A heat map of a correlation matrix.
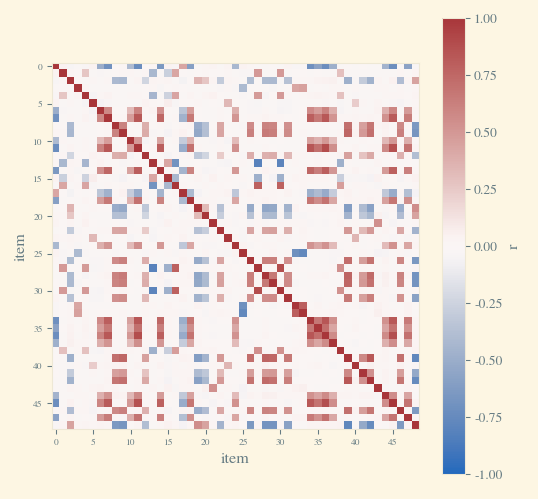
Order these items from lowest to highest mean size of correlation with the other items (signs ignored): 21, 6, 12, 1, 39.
21, 1, 12, 6, 39
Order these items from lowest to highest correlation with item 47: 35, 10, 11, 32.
32, 10, 35, 11
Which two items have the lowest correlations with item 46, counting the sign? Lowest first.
48, 19
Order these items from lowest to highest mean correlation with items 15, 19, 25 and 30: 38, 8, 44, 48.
8, 44, 38, 48
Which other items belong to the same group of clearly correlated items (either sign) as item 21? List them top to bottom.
43
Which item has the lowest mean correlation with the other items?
0
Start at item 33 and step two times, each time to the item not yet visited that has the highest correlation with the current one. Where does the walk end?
3
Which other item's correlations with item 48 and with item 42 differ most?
39
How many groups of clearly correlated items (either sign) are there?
6
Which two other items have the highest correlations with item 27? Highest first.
30, 16
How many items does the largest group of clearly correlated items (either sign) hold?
16
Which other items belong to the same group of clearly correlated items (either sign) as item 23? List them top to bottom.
5, 40
